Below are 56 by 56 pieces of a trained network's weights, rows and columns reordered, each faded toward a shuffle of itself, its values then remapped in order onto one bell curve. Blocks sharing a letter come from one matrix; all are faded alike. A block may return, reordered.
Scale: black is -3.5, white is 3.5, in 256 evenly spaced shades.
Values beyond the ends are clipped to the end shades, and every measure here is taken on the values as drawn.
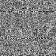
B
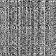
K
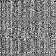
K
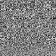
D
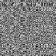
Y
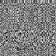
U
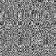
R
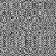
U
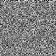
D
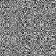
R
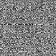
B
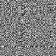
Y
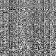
K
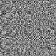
Y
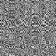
Y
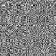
Y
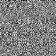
D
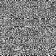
B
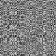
U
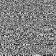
B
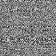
D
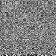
B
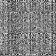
K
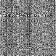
K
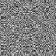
Y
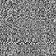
Y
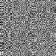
R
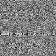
B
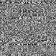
B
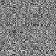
Y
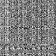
K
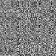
R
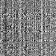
K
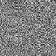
Y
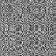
U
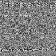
D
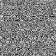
D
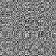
U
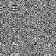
Y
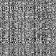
K
